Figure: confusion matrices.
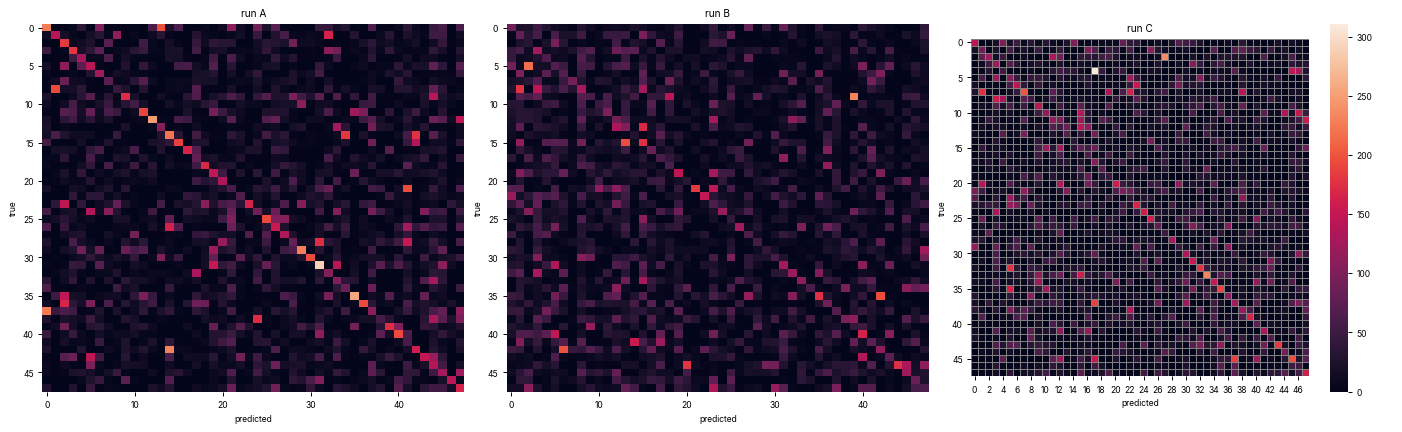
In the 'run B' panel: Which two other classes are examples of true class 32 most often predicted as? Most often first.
3, 35
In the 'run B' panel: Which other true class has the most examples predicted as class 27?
35
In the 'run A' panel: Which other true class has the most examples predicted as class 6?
0
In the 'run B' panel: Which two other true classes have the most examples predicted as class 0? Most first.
22, 5
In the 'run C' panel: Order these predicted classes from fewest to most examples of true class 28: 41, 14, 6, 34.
14, 41, 6, 34
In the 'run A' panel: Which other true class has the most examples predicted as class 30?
46
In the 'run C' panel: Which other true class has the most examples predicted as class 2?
27
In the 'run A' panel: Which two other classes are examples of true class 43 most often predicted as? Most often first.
5, 44
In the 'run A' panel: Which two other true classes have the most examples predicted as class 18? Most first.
23, 36
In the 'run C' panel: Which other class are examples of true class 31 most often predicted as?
42
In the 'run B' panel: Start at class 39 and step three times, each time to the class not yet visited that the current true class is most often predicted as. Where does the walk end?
36
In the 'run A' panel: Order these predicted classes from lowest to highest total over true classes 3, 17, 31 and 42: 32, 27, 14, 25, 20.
27, 20, 25, 32, 14
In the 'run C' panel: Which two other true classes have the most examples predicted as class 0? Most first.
29, 21
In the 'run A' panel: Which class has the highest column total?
44
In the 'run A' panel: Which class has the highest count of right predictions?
31
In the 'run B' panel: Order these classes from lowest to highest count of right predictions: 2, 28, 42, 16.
2, 28, 16, 42
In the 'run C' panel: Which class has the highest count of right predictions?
33
